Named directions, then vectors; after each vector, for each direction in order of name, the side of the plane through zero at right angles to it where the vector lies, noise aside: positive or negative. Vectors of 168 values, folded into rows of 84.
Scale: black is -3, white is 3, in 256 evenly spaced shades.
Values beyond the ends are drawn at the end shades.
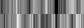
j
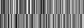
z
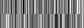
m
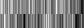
negative, negative, negative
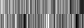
negative, negative, negative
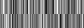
negative, positive, negative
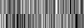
negative, negative, negative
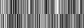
negative, positive, negative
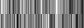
negative, negative, negative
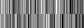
negative, negative, negative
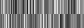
negative, positive, negative
